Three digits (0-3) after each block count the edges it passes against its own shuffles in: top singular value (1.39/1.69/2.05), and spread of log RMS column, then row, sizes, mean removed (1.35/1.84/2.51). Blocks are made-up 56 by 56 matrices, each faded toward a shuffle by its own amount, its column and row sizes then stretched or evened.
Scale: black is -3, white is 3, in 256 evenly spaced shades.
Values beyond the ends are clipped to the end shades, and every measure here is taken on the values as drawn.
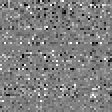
1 0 3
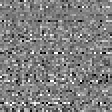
2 0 3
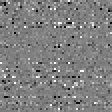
0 1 3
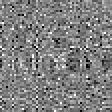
3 1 1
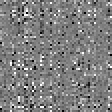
3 3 2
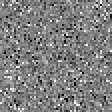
0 1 0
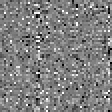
2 2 0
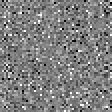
2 1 0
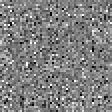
0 2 2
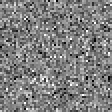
0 1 1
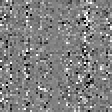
1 3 0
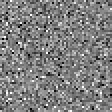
1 1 0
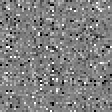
1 1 2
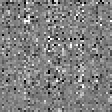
0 3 2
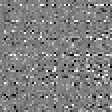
2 2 3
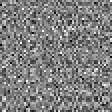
3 1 0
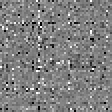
1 2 2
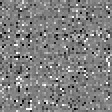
1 2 1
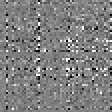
3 3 3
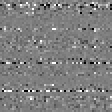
2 0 3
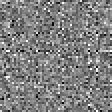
2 2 1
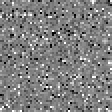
0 0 1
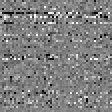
2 2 3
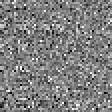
2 0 0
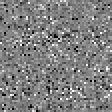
1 0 2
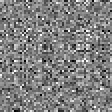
3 0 2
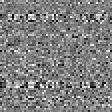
3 0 3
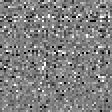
2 1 3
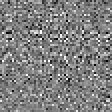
3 1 2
